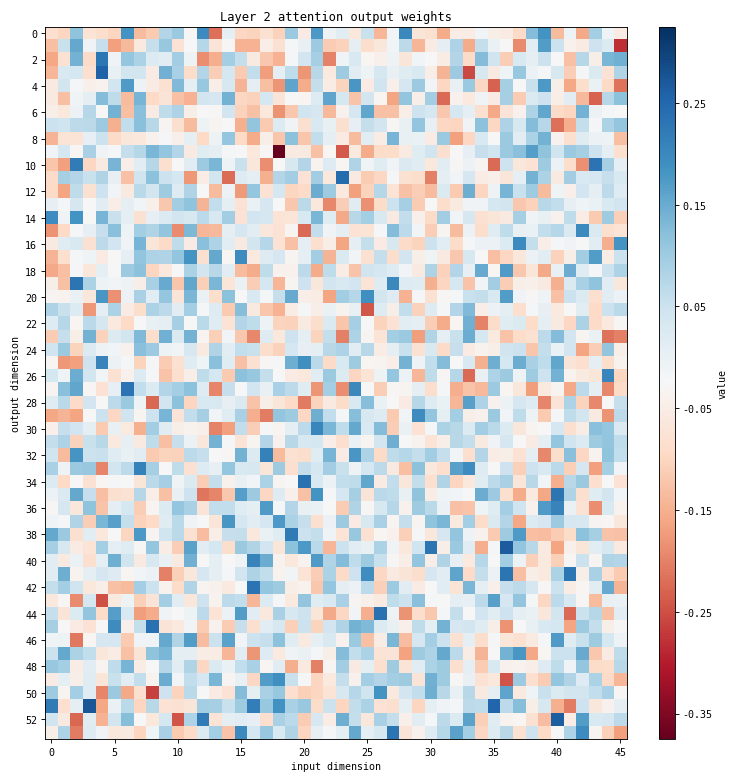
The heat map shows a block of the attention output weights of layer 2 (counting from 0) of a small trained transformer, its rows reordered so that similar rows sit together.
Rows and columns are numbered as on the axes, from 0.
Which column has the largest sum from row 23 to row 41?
24
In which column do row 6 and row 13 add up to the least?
22
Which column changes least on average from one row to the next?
38
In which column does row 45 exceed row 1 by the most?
5
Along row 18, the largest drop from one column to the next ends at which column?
37
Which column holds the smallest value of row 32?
39
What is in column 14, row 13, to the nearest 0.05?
0
